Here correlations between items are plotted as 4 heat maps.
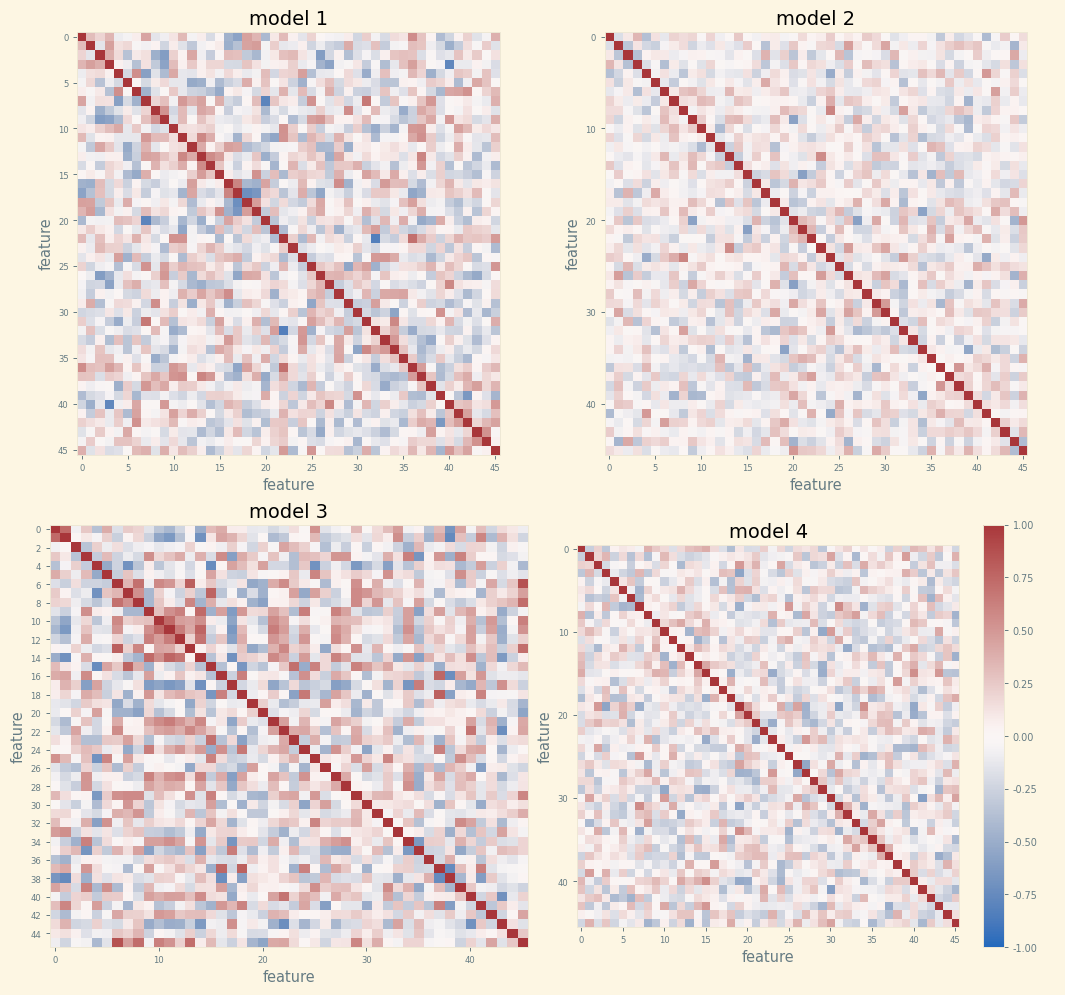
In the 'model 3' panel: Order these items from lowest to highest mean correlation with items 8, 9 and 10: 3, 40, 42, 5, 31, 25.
5, 25, 31, 3, 40, 42
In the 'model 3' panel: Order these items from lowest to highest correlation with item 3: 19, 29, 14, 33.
29, 33, 19, 14
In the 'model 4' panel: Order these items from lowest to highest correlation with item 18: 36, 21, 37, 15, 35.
15, 35, 36, 21, 37
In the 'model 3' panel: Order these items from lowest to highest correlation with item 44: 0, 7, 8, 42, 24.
24, 42, 0, 7, 8
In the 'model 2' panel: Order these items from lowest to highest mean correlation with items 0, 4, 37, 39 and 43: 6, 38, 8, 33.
6, 33, 8, 38
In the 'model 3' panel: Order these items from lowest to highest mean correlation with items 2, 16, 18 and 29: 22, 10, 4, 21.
4, 10, 21, 22
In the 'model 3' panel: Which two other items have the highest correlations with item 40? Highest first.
22, 14
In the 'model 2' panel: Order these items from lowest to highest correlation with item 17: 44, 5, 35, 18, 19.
18, 19, 35, 44, 5
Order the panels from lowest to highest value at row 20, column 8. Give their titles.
model 3, model 1, model 4, model 2
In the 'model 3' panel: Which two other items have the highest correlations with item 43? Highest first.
17, 33
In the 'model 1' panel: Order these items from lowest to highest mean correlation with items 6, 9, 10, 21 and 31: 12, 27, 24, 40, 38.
12, 24, 38, 27, 40
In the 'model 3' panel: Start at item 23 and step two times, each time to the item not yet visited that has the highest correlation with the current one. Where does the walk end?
7
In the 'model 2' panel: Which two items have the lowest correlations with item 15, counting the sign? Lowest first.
21, 35
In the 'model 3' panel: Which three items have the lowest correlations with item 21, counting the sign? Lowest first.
17, 43, 1
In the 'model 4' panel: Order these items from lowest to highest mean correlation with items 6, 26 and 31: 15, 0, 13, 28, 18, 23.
13, 18, 15, 23, 0, 28
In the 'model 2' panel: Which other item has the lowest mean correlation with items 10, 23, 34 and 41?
39
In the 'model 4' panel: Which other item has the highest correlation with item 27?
23
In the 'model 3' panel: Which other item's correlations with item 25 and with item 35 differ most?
39
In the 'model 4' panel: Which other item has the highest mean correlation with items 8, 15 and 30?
43
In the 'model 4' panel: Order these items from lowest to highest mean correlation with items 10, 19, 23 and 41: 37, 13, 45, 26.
13, 45, 37, 26
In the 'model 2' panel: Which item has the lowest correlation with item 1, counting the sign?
44
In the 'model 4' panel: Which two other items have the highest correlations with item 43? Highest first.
15, 10
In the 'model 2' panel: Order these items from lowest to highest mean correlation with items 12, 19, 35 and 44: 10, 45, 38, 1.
1, 10, 45, 38
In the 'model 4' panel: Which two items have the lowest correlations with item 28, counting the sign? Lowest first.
21, 2
